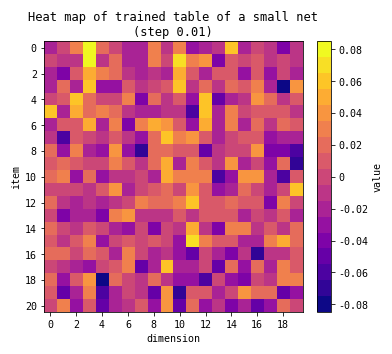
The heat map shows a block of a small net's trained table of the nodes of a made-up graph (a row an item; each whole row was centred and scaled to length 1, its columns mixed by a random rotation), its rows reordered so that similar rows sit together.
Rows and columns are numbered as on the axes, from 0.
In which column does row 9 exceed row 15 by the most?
9
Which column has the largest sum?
3
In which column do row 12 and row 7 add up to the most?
11
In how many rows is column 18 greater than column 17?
12
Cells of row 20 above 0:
6
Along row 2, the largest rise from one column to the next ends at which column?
10
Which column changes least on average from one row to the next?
17
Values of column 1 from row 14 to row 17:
0 -0.01 0.02 -0.01
